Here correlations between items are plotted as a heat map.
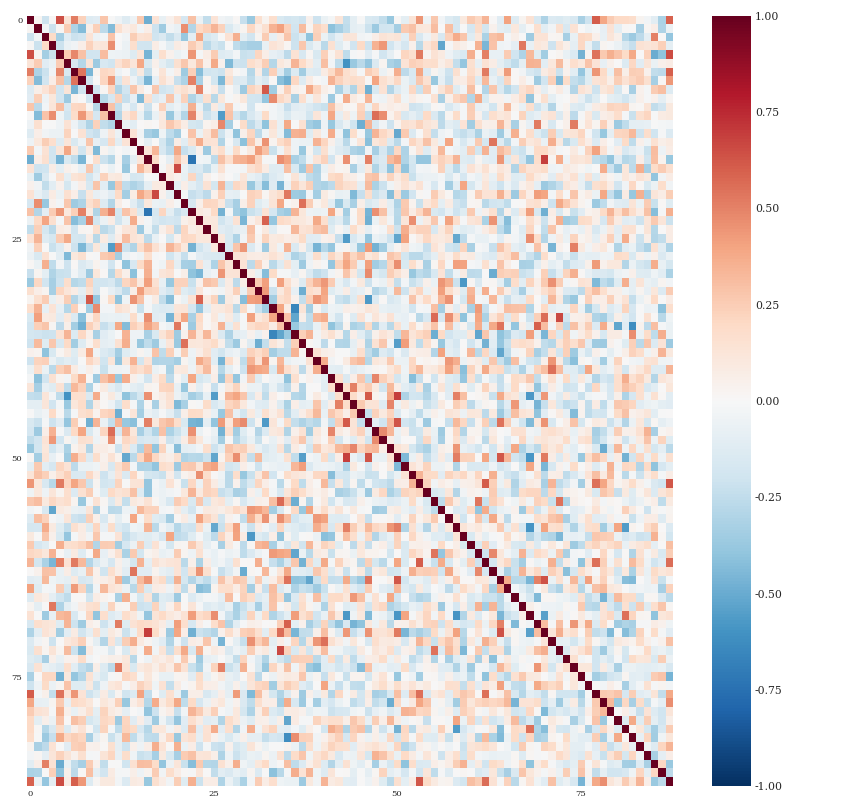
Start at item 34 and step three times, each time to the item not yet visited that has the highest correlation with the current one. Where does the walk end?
61
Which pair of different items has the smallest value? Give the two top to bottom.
16, 22
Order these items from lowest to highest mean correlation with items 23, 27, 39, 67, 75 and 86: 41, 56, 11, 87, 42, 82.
87, 82, 56, 42, 41, 11
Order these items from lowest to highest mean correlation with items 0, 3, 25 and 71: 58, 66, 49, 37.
49, 58, 66, 37
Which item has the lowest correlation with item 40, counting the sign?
59
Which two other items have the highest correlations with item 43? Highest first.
50, 46
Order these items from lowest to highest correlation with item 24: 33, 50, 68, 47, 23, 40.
50, 33, 47, 23, 68, 40
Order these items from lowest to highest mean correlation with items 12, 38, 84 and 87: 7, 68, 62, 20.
20, 68, 7, 62
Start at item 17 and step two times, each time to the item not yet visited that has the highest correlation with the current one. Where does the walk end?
35
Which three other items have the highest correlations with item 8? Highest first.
32, 23, 38
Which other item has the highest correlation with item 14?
63
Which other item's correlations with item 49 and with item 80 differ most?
0
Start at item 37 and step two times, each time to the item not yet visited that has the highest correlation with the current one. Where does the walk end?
1
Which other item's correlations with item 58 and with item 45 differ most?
81
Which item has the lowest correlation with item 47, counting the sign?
26
